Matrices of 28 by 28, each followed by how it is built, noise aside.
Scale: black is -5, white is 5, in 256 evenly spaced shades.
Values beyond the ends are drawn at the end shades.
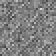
Hankel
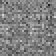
blocks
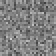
blocks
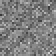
Hankel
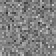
noise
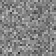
repeating rows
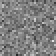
repeating rows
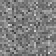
repeating rows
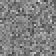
noise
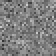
noise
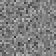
repeating rows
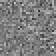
upper triangular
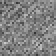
Hankel
